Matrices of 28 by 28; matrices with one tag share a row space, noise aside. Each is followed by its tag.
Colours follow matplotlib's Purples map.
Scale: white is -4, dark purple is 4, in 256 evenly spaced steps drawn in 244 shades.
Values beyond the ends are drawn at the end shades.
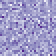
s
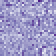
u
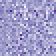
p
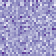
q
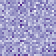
p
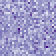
p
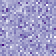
q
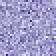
q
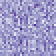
p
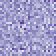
p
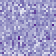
p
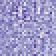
s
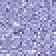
s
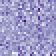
s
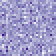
q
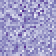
s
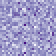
s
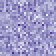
p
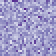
s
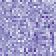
p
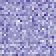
u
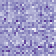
u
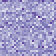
u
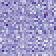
u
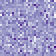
p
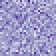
s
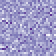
q
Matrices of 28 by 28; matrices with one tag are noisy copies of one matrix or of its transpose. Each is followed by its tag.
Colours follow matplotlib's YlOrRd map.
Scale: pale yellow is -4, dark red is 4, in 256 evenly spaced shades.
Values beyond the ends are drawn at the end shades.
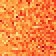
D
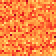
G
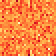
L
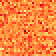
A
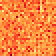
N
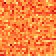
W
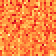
G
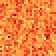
G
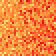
D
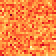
W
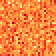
W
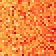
D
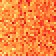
D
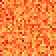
A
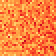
D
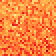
D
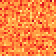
A
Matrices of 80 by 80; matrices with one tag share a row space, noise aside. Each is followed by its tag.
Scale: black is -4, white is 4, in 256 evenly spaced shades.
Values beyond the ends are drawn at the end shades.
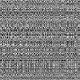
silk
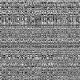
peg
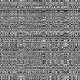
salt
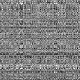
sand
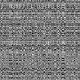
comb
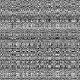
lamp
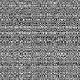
sand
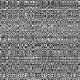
peg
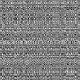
silk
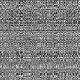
sand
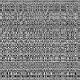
silk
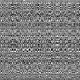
lamp
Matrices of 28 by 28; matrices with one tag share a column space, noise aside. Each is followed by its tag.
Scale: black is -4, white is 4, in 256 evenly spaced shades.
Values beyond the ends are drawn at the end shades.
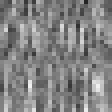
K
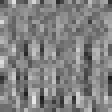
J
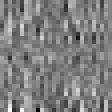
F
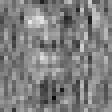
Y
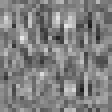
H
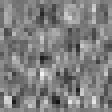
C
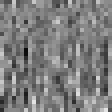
J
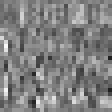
C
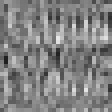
H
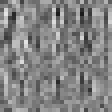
Y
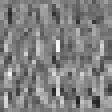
C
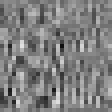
C
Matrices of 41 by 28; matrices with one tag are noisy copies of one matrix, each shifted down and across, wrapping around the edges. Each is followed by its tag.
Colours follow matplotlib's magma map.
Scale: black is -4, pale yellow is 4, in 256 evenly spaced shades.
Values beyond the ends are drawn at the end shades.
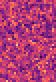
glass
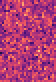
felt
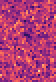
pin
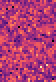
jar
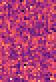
felt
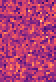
felt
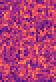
felt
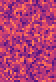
jar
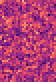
felt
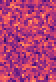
jar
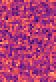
felt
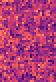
felt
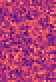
felt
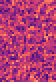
pin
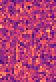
felt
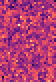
felt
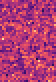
glass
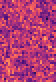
pin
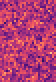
jar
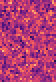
pin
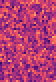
glass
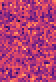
felt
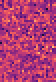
felt
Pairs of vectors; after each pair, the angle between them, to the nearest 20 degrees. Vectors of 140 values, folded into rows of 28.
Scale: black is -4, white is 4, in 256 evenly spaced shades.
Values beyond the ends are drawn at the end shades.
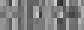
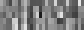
40 degrees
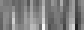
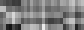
60 degrees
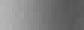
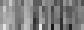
60 degrees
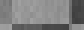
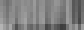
40 degrees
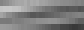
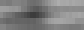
80 degrees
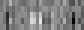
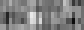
40 degrees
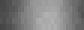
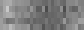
140 degrees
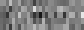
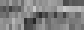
60 degrees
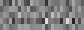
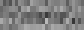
40 degrees
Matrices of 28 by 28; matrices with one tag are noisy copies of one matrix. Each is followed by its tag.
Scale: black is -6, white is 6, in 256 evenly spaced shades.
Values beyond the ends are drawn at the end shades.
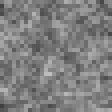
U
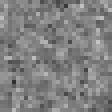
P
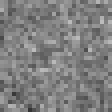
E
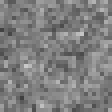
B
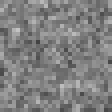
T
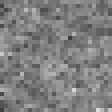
U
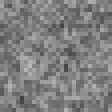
B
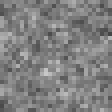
U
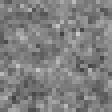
E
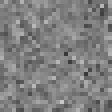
T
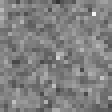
P
